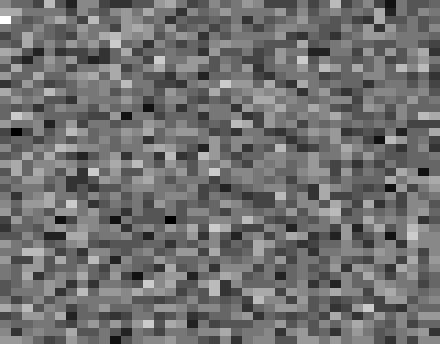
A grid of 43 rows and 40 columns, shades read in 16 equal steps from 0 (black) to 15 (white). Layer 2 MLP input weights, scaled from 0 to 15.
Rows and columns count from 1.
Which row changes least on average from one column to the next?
23
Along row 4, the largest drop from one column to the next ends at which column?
35
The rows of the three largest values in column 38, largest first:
30, 29, 33
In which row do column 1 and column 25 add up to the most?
3
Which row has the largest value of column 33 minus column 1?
9
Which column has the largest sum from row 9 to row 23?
11
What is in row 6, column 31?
7
